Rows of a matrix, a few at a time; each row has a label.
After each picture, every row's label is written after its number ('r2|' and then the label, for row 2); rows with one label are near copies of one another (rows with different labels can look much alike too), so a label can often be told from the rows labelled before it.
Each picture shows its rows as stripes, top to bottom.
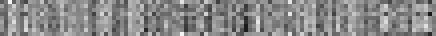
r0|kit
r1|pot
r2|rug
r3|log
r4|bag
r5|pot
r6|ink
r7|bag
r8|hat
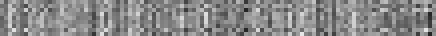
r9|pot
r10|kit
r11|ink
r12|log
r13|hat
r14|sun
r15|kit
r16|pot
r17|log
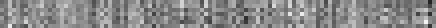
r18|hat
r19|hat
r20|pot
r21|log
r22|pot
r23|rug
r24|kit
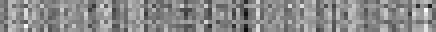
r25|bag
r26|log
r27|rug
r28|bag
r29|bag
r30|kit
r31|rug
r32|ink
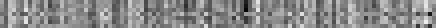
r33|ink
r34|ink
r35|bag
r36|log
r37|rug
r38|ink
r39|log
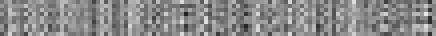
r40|hat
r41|rug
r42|log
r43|ink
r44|log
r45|hat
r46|ink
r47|ink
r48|kit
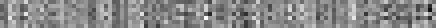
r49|rug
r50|sun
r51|log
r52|rug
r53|sun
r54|pot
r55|bag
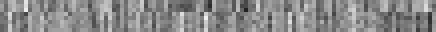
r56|rug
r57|rug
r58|rug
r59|kit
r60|sun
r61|hat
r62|kit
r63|sun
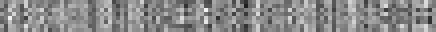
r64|rug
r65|pot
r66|sun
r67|pot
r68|kit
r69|sun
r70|rug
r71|ink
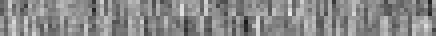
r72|log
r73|kit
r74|hat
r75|hat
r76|pot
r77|pot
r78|ink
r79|bag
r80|bag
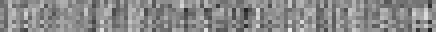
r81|hat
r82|kit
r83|bag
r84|bag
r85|ink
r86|log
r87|ink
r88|log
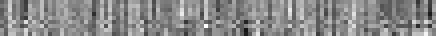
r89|kit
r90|kit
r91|kit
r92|hat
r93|kit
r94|bag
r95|sun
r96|rug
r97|ink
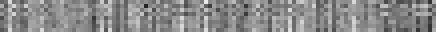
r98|sun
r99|pot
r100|kit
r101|pot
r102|hat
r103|log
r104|hat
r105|sun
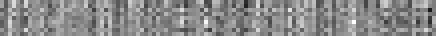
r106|pot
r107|pot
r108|hat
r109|pot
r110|kit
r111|sun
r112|sun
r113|rug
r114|sun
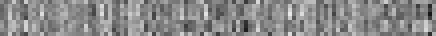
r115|pot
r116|log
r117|log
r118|log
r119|kit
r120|rug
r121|bag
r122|bag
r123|kit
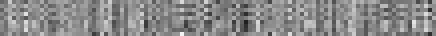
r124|kit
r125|rug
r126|hat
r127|rug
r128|kit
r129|bag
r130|bag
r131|rug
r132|hat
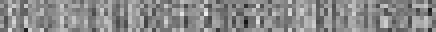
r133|kit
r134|pot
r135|log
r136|hat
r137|pot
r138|pot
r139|pot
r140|kit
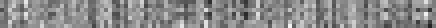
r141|rug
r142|pot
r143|sun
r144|rug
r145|pot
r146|sun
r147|hat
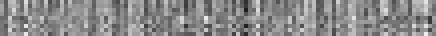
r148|ink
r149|ink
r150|pot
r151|pot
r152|sun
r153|kit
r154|bag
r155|log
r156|rug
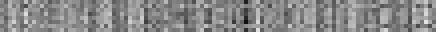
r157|ink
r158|kit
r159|bag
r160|rug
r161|pot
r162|bag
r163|sun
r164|pot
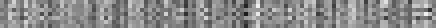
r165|pot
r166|ink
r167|hat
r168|ink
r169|sun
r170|bag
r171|ink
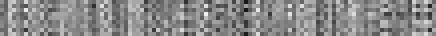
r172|bag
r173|log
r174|bag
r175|sun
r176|kit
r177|ink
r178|pot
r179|kit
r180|ink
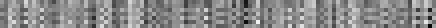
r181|bag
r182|bag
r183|log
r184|bag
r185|log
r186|bag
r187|log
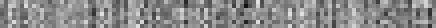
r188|pot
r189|bag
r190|hat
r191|log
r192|kit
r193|pot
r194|log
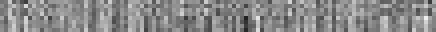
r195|kit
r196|bag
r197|kit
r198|kit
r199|ink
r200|rug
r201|pot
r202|bag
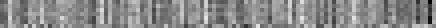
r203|log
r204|hat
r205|log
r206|sun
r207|log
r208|log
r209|ink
